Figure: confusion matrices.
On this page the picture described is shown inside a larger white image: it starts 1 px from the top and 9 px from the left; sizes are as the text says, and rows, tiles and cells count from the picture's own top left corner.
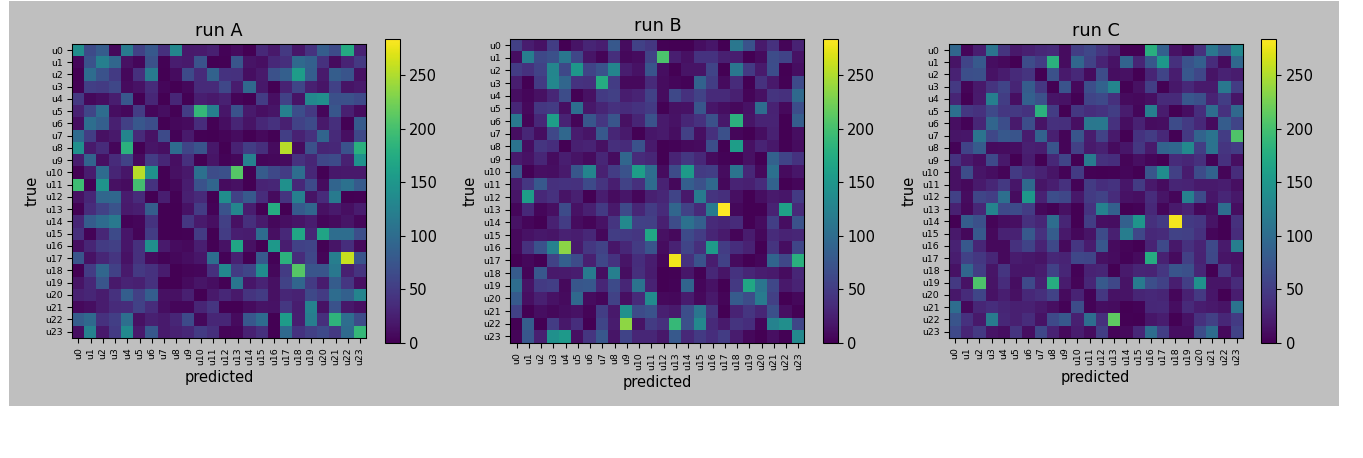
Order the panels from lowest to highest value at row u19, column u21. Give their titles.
run C, run B, run A
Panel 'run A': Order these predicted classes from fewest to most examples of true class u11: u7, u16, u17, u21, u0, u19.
u7, u16, u19, u21, u17, u0
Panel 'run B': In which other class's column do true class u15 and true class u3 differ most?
u7
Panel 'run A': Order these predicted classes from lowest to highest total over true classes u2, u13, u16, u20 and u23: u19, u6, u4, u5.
u5, u4, u19, u6
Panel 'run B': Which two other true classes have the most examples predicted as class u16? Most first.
u13, u11
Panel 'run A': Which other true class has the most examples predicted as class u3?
u14
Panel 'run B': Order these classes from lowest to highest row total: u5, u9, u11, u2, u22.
u9, u5, u11, u2, u22
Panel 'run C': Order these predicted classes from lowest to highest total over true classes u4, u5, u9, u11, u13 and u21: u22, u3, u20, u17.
u17, u20, u22, u3
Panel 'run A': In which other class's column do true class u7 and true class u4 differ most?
u19
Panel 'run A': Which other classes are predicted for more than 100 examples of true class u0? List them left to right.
u4, u8, u22
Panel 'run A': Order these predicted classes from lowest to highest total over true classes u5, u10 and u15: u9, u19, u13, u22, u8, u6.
u8, u9, u19, u22, u6, u13
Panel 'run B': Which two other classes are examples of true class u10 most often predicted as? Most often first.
u14, u6
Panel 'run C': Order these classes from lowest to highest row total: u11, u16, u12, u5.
u11, u16, u12, u5
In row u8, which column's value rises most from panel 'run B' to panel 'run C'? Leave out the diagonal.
u19
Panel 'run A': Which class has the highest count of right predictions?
u18
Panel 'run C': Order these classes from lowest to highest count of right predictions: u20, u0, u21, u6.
u21, u20, u6, u0
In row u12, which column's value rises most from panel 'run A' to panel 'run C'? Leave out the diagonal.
u6
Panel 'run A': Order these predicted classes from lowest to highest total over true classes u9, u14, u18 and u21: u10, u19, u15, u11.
u10, u11, u15, u19
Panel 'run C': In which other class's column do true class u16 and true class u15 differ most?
u14
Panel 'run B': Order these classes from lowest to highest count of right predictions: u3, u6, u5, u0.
u0, u6, u5, u3
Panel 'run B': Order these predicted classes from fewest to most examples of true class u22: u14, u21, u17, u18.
u17, u18, u14, u21
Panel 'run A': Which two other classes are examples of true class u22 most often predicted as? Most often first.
u21, u17
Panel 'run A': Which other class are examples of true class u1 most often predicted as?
u2
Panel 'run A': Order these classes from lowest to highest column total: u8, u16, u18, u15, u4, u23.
u8, u16, u15, u4, u23, u18
